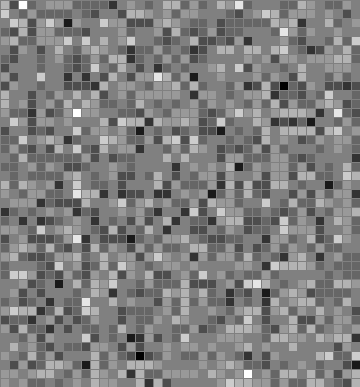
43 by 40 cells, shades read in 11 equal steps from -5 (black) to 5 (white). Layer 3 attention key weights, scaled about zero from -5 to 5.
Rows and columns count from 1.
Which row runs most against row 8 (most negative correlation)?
21
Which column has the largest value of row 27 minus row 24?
9
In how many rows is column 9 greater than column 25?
17
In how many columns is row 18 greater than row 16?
11
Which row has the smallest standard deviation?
39
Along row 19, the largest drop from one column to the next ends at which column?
27
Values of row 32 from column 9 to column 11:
2 -1 2
